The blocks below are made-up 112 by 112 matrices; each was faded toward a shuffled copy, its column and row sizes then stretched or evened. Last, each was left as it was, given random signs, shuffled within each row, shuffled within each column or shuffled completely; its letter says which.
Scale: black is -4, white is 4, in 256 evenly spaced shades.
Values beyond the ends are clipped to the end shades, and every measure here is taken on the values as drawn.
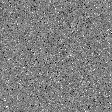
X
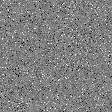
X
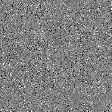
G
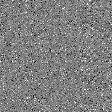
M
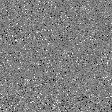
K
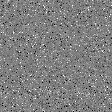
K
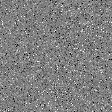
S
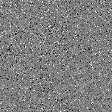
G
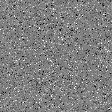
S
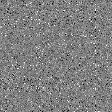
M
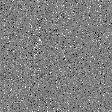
S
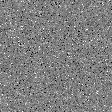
X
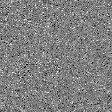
M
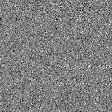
M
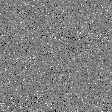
K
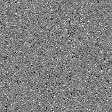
S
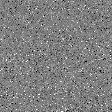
K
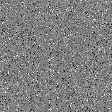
S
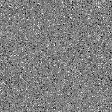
M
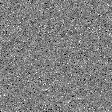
K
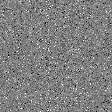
S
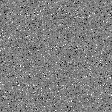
K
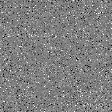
M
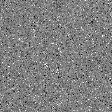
S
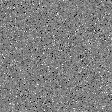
X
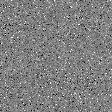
K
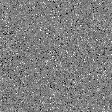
S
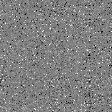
M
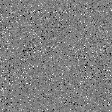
G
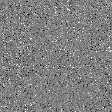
G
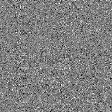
M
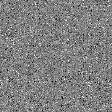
G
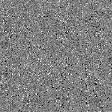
M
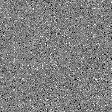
G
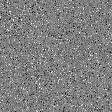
X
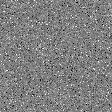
X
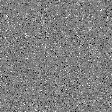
G
